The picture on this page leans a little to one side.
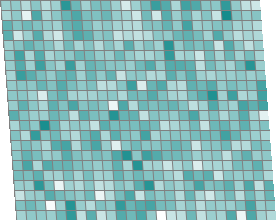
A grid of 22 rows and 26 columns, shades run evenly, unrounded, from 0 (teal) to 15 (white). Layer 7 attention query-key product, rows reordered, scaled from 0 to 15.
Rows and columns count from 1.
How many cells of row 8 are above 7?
17
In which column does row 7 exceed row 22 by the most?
6
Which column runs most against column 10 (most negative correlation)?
3
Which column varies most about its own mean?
4
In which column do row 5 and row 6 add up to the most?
22
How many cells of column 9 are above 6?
17
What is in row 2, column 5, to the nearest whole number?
10
